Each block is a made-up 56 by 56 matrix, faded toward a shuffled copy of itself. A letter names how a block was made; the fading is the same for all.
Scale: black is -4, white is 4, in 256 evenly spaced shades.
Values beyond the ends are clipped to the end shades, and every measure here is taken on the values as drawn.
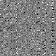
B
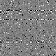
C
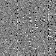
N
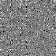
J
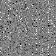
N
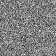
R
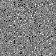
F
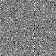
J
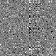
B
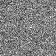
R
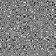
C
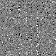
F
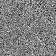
R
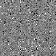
F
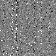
N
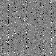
N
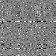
C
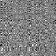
B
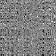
B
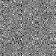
B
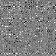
C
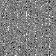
J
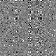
B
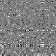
C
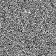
R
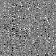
F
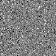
J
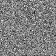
R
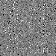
F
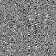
J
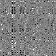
B
